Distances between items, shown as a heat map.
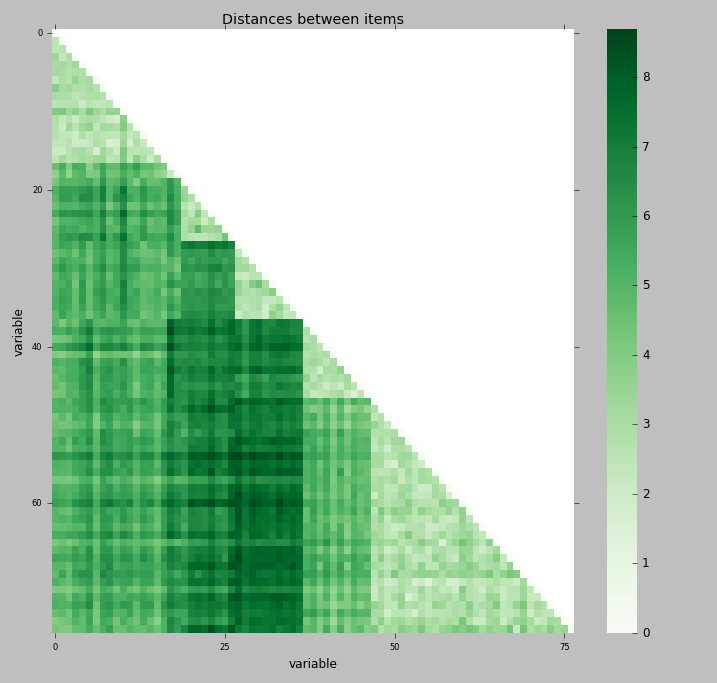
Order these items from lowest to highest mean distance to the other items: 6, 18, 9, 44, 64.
6, 9, 64, 44, 18
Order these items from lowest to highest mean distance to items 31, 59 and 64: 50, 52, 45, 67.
50, 67, 52, 45
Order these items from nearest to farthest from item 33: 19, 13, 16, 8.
16, 13, 8, 19
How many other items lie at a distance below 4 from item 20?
7
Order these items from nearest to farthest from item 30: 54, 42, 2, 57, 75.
2, 57, 42, 75, 54
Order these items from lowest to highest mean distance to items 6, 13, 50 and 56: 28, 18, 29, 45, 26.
45, 18, 28, 29, 26
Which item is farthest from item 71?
27
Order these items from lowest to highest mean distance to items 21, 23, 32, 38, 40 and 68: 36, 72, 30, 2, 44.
44, 2, 72, 36, 30
